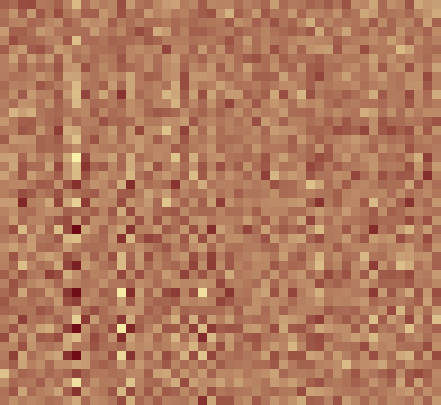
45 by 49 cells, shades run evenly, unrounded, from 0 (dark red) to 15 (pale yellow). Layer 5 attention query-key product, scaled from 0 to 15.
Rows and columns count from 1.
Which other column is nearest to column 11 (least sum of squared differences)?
27
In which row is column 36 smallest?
23
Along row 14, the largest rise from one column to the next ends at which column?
30
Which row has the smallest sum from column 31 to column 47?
15
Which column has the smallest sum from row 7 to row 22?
7
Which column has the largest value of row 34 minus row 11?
14
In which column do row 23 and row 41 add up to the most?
9
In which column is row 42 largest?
1
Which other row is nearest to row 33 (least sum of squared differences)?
40
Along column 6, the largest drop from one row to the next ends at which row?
38
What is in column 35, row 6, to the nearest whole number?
9
